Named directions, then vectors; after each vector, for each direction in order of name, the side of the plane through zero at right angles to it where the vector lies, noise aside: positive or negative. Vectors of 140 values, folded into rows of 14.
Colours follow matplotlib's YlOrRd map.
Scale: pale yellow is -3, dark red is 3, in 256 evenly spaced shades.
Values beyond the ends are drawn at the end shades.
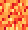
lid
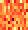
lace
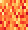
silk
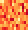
positive, negative, positive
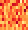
positive, positive, negative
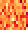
negative, positive, positive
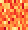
positive, positive, positive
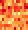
negative, positive, negative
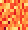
positive, positive, positive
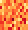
positive, negative, positive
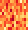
positive, negative, negative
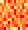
positive, positive, positive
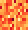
positive, negative, positive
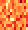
negative, positive, positive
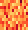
negative, negative, positive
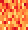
negative, negative, negative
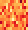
negative, positive, positive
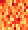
negative, positive, negative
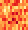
positive, positive, negative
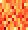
positive, positive, positive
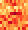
positive, positive, positive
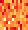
negative, negative, negative
